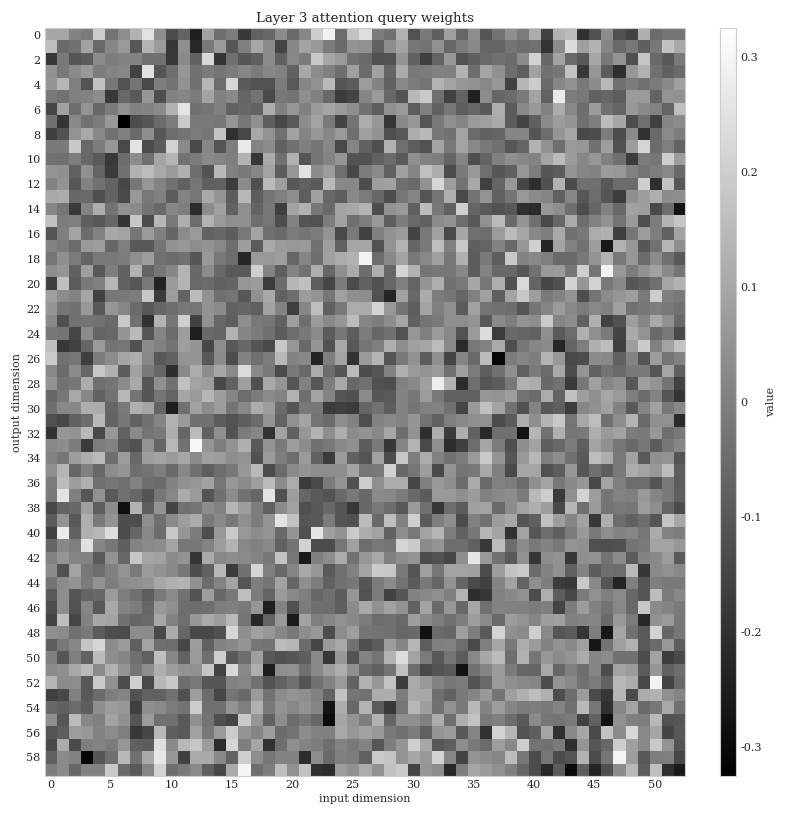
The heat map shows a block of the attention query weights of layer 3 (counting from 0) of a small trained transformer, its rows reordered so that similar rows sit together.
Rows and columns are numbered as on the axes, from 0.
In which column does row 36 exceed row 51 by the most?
18
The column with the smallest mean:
52
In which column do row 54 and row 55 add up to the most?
35
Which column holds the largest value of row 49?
4
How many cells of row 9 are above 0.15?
5
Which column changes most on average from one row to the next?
39
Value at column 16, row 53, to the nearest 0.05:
-0.05
